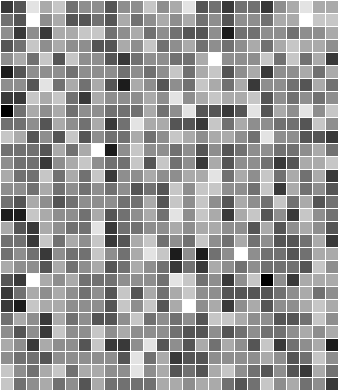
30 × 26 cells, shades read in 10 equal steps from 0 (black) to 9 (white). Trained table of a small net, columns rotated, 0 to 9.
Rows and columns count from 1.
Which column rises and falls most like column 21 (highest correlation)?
1
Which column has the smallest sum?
9
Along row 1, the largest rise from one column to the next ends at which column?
3
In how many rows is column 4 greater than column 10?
17
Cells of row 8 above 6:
5
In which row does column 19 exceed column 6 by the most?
20
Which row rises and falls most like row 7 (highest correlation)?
19
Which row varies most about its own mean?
22
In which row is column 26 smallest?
27
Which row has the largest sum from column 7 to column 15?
24
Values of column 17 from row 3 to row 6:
5 5 9 7
